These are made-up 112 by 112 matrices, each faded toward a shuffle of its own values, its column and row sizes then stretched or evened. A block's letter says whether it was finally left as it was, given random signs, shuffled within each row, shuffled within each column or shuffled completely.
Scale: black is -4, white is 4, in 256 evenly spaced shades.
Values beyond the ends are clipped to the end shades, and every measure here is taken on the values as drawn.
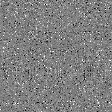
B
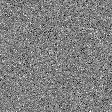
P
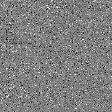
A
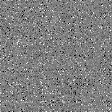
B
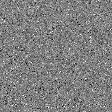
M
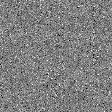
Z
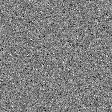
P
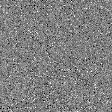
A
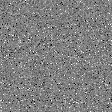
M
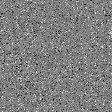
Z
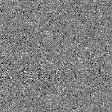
B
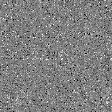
B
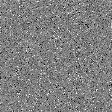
Z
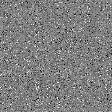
A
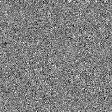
B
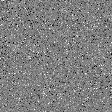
M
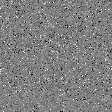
M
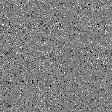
B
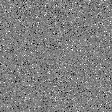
M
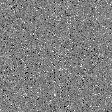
Z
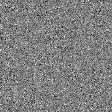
Z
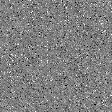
A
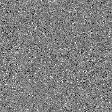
A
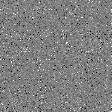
A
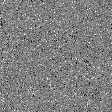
Z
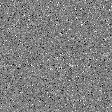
M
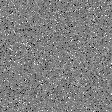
P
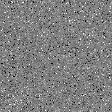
A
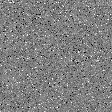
M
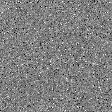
M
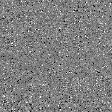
B
